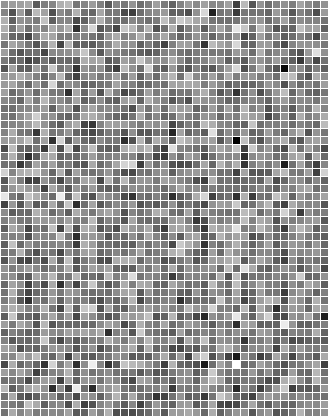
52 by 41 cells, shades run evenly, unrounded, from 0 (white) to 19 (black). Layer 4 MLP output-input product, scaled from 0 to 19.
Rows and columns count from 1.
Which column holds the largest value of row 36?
8
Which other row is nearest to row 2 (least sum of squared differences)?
45
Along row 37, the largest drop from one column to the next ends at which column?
37
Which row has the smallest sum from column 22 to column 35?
29
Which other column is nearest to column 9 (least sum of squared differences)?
33
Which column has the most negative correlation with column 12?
10
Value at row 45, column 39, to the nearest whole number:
10
